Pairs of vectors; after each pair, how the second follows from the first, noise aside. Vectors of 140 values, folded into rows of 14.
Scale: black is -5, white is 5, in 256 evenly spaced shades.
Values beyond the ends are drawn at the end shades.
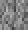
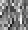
wrapped around, negated, scaled up.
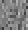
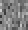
wrapped around.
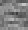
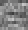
copied.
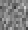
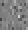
wrapped around, negated, partly zeroed.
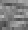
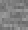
wrapped around, negated, shrunk.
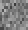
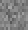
wrapped around, negated, shrunk.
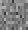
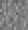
wrapped around, negated, shrunk.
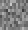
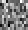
wrapped around, negated, scaled up.
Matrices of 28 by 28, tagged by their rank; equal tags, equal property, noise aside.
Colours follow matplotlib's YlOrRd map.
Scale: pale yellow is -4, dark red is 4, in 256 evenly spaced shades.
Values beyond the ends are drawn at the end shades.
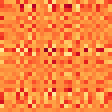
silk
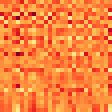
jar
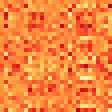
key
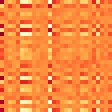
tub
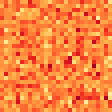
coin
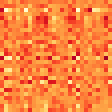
jar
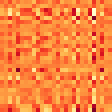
silk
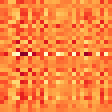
silk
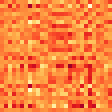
jar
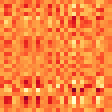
silk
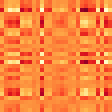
tub
